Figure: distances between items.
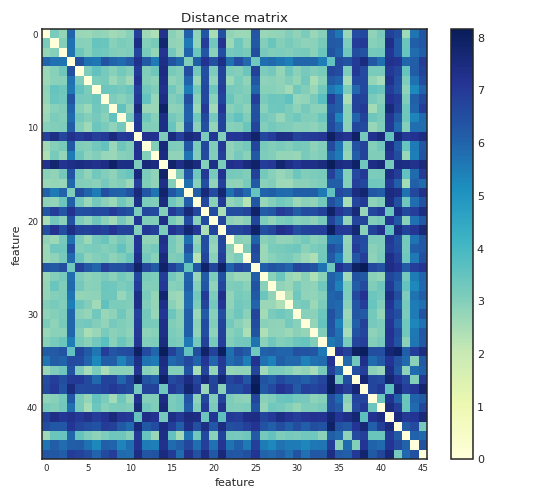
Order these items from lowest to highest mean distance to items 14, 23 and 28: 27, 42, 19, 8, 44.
27, 8, 19, 44, 42
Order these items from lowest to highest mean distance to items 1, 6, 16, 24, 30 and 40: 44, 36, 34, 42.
36, 44, 34, 42
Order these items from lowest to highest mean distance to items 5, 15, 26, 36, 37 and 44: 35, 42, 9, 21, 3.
9, 35, 3, 42, 21
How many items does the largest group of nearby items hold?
31
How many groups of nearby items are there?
5
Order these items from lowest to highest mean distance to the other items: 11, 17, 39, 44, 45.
39, 44, 17, 45, 11
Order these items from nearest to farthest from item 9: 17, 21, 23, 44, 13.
13, 23, 44, 17, 21
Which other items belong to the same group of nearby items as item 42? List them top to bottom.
45
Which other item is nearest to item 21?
19
